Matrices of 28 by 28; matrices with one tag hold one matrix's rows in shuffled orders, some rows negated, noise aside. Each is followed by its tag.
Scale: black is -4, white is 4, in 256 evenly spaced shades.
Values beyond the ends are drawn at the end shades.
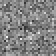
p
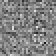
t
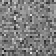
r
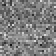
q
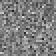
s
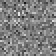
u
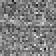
t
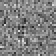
u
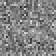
p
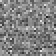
q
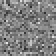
p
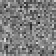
p
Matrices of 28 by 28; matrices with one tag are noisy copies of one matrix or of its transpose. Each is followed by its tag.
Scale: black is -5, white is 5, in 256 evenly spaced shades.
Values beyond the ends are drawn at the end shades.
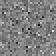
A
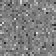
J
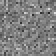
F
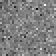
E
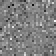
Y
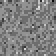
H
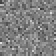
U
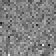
E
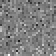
E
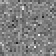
A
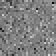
E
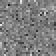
J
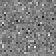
A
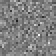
A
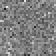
J
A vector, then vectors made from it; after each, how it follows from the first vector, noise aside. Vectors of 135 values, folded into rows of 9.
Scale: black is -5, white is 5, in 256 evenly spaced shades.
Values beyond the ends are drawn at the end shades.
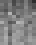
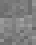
wrapped around, negated, shrunk.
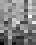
reversed, scaled up.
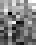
negated, scaled up.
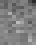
partly zeroed.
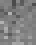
partly zeroed.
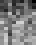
scaled up.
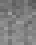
shrunk.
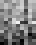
reversed, scaled up.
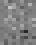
wrapped around, partly zeroed.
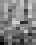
reversed, scaled up.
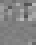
wrapped around, partly zeroed.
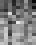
scaled up.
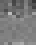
partly zeroed.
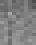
shrunk.
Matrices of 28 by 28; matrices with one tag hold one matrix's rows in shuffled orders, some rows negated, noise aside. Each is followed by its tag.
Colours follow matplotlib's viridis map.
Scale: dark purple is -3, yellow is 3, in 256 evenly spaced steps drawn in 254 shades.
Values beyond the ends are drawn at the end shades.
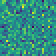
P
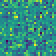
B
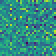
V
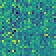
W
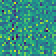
W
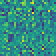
P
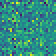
W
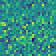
P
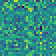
B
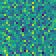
P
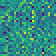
P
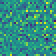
V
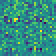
B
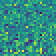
B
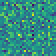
P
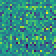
V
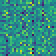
P
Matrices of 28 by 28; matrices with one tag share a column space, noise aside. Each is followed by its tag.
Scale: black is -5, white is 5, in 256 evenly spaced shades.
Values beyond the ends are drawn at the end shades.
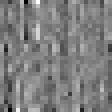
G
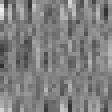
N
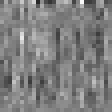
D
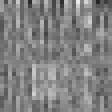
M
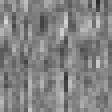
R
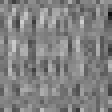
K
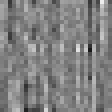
G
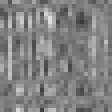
K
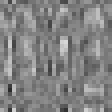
K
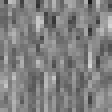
R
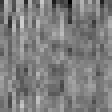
M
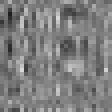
K
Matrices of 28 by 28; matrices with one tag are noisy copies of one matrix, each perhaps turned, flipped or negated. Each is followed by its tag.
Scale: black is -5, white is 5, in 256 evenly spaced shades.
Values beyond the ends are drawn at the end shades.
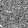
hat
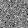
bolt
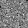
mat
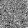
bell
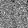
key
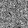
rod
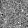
bell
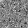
mat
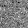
rod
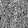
key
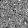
mat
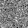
hat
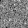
mat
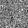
hat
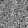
key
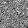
mat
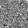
mat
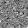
mat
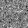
hat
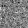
rod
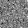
mat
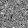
bolt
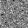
bolt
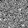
mat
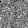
key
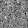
bell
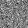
rod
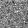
bolt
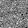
key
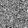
hat
